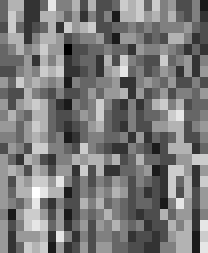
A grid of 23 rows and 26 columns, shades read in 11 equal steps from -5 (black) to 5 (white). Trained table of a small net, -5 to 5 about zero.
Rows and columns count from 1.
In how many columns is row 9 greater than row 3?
11
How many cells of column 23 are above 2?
3
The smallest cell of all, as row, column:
5, 9
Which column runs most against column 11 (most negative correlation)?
20
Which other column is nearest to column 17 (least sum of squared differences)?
10
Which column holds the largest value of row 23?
26
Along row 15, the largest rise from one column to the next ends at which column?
4
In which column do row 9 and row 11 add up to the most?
23
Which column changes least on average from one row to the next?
1
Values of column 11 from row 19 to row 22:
2 0 1 0
